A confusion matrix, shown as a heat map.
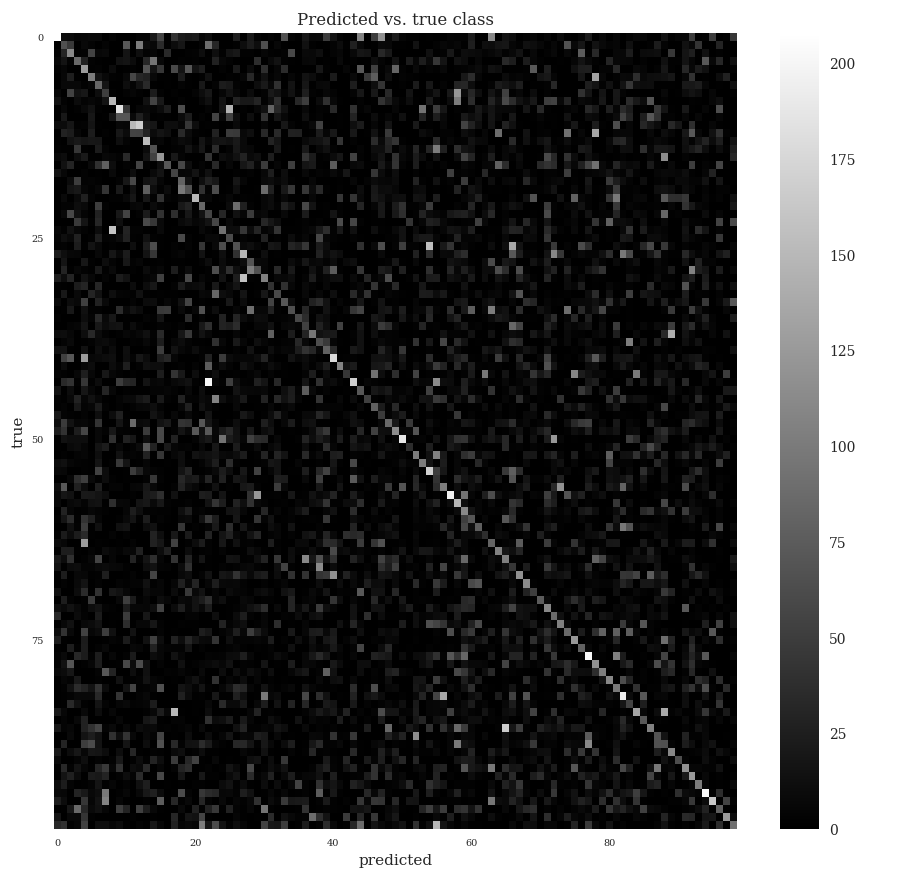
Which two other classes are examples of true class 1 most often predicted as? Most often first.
12, 22
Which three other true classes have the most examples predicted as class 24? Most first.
50, 26, 40
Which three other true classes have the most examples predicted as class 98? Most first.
33, 23, 0
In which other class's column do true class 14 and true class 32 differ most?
55
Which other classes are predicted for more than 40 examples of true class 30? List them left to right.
15, 19, 27, 48
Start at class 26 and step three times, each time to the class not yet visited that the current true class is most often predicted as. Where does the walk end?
38
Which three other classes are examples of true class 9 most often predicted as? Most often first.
25, 53, 31
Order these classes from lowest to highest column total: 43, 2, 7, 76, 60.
7, 76, 2, 60, 43
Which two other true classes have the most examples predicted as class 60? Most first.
34, 68
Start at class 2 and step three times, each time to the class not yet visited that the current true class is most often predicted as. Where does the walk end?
36
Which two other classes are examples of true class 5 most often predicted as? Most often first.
78, 46
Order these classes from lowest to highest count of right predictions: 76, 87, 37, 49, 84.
87, 76, 37, 49, 84
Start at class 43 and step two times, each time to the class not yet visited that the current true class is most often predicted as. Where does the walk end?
88
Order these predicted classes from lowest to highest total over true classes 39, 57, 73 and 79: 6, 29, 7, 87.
87, 6, 7, 29
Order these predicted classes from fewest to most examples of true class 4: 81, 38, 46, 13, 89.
89, 38, 81, 46, 13
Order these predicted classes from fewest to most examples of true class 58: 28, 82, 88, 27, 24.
82, 27, 24, 28, 88
